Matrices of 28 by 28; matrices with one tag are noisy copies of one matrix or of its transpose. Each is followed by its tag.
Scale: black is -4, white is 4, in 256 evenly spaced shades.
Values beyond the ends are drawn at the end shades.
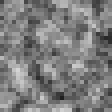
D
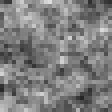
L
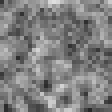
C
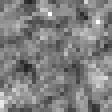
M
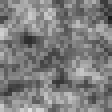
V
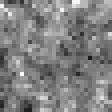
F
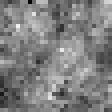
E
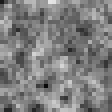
C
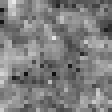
F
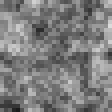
V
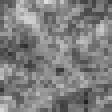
L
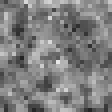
C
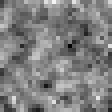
C
